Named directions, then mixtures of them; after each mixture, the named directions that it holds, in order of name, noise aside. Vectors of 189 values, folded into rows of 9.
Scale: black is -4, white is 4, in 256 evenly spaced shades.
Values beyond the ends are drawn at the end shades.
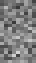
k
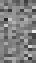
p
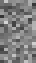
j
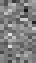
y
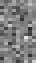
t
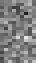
j, k, t.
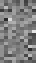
p.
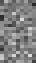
j, k, t.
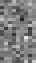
t.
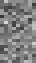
j.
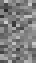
j.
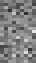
j, k, p.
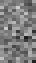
k, t.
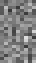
k, p, t.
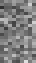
j, t.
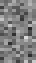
t.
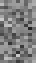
k, t.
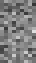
j, k, p.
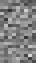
p, t, y.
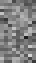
p, t.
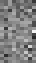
k, p.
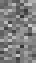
j, t, y.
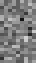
p, t.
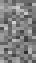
j, k, t.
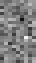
t.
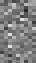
y.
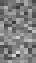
k.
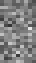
k, t.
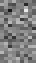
p, y.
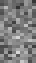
k.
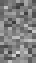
k.
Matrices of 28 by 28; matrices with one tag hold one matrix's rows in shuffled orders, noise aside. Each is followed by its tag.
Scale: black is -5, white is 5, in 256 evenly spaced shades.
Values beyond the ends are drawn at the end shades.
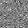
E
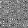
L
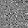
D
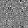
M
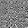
D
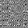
L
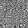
E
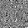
D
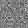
M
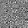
D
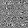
M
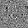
D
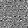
E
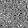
E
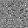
M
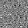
E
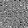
E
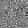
D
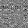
L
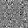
M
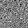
E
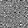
E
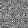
L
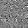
D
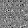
M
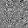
M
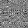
L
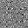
M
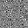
M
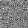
L
